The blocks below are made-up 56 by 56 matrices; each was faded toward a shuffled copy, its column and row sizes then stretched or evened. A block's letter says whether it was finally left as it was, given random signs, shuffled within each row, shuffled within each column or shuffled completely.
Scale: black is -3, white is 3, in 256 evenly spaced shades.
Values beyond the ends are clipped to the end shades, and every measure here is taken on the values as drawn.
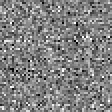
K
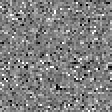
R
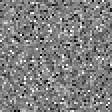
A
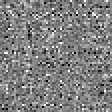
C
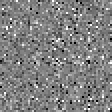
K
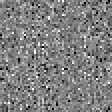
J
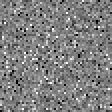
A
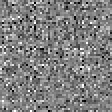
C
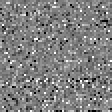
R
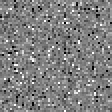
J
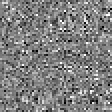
C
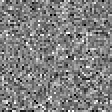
R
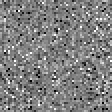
J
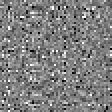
C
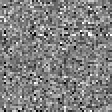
K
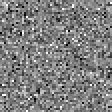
A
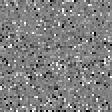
R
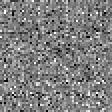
K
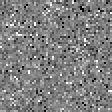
A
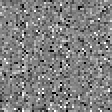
J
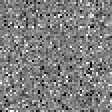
K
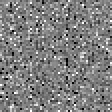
J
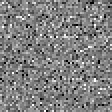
R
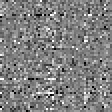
K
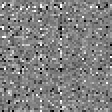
K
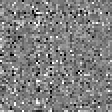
K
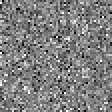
J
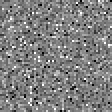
A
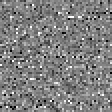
R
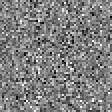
J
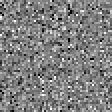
J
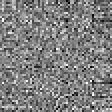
C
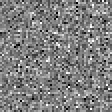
J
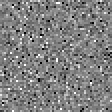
A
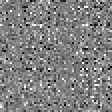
K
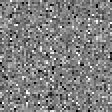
J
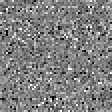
R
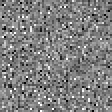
J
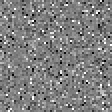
J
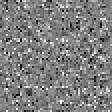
C
